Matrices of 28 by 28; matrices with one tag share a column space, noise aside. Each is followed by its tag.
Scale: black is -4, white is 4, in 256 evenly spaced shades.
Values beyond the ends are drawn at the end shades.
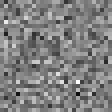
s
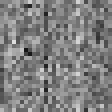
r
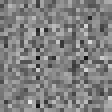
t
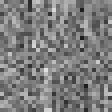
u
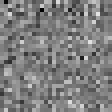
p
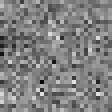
s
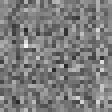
t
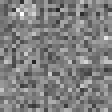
p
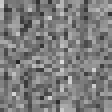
u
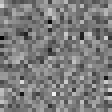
s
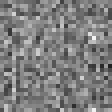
r
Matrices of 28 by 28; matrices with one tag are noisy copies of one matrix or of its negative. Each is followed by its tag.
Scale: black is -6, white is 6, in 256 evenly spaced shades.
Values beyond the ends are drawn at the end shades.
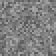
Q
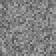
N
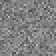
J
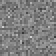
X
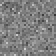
X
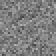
J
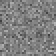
J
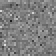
X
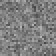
X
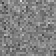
N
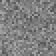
N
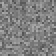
N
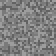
X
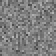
J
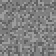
X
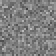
J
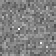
X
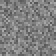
J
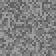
N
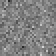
Q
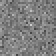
N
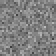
X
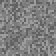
Q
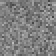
J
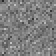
X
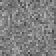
N
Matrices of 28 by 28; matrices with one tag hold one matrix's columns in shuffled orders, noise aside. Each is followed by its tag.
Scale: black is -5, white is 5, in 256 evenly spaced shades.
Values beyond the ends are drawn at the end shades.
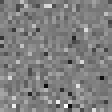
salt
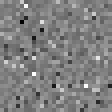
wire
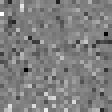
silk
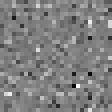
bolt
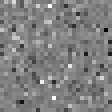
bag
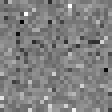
silk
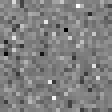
bag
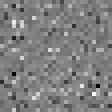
bolt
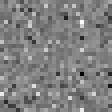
bolt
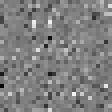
bolt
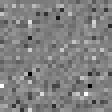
bolt
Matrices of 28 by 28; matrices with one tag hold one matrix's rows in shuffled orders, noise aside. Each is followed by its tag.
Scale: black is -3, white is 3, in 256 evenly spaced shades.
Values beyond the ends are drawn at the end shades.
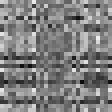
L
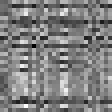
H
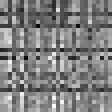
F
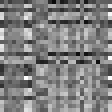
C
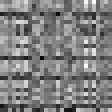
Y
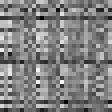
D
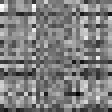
L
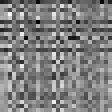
F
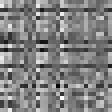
D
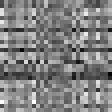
L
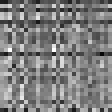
F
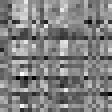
H
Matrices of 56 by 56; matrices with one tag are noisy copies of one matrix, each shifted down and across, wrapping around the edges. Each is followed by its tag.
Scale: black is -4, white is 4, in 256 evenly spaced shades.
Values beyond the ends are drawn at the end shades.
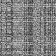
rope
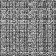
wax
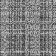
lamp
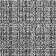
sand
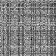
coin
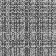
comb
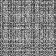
comb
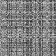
coin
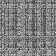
wax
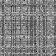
coin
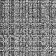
wax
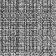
sand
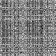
lamp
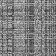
rope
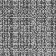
sand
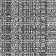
rope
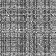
coin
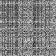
lamp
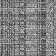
rope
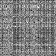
lamp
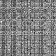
wax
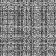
coin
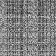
lamp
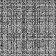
comb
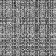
comb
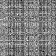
lamp
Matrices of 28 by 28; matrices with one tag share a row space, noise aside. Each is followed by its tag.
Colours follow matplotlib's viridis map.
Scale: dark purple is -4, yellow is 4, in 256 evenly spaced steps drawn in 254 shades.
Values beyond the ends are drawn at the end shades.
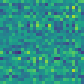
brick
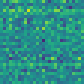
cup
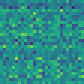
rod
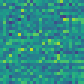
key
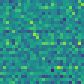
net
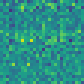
cup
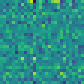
rod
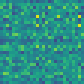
brick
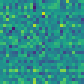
rod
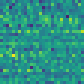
net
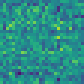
key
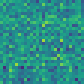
cup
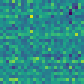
net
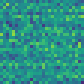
net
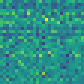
cup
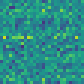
cup
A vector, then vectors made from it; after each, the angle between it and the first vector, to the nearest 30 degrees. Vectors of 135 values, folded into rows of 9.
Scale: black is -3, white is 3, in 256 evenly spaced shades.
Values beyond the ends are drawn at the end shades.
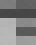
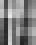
120 degrees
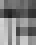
30 degrees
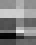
150 degrees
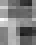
60 degrees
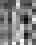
90 degrees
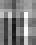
120 degrees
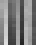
90 degrees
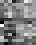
120 degrees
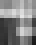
150 degrees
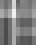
120 degrees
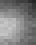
60 degrees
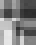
30 degrees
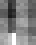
60 degrees
